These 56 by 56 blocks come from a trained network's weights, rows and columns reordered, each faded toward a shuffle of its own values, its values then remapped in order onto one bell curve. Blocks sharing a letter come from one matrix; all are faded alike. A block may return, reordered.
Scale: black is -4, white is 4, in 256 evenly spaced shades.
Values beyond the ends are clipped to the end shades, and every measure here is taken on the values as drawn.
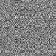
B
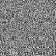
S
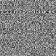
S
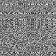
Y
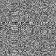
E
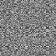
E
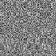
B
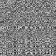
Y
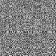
S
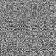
S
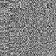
B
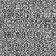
B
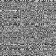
Y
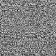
S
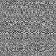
Y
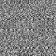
S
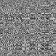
Y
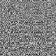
S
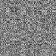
S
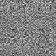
B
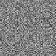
B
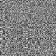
S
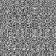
B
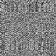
B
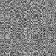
B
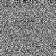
S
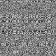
Y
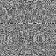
E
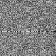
E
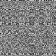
Y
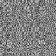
B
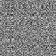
B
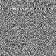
E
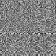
E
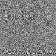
E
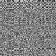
Y
